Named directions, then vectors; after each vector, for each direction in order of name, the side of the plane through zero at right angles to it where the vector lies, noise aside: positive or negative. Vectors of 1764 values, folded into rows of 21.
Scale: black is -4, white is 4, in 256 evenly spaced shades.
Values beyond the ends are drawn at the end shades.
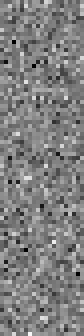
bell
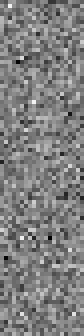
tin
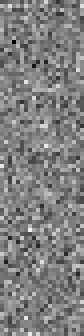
positive, positive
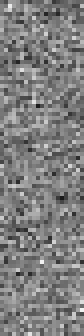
positive, positive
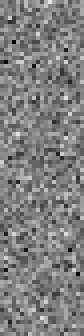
positive, negative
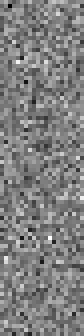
negative, negative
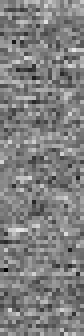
positive, negative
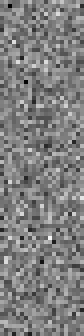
negative, negative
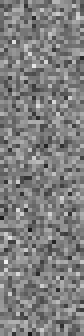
negative, negative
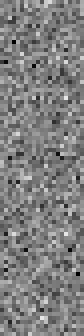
positive, negative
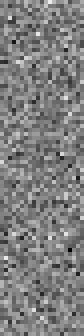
positive, negative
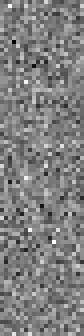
positive, positive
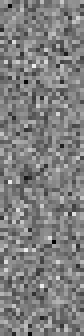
negative, negative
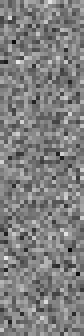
positive, negative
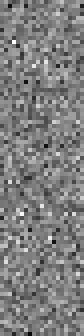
negative, negative
